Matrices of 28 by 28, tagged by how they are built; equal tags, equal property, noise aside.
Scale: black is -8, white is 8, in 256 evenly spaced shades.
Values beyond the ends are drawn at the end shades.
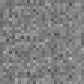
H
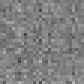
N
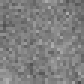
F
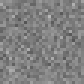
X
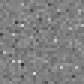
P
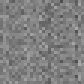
H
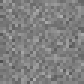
H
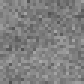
F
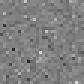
P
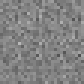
X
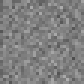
H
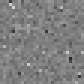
P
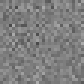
N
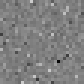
P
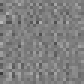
N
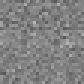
X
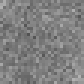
F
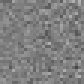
N
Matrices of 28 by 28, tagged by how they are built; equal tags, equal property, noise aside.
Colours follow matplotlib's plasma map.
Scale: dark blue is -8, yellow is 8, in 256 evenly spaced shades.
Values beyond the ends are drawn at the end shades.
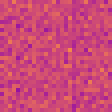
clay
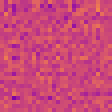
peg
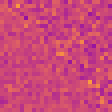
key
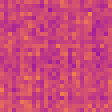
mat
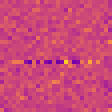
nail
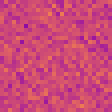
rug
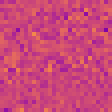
nail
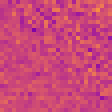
key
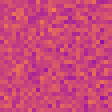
clay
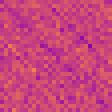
rug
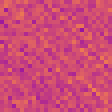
rug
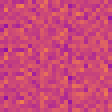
clay
